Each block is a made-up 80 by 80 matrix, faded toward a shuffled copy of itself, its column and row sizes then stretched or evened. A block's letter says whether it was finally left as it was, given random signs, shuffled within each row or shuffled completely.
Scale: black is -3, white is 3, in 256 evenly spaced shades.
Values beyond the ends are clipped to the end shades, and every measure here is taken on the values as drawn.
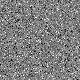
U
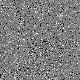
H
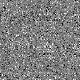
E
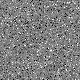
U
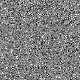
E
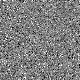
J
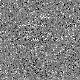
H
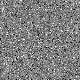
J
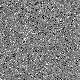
U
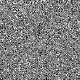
E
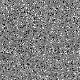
H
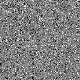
E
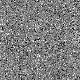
H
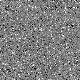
J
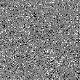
E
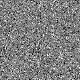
U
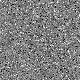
U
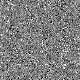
H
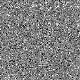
H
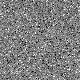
U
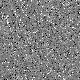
U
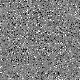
E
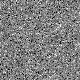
U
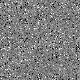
H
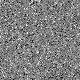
U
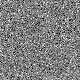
U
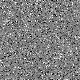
J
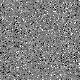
H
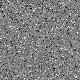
U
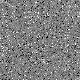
H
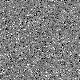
J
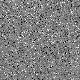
J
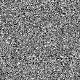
J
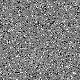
J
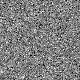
U
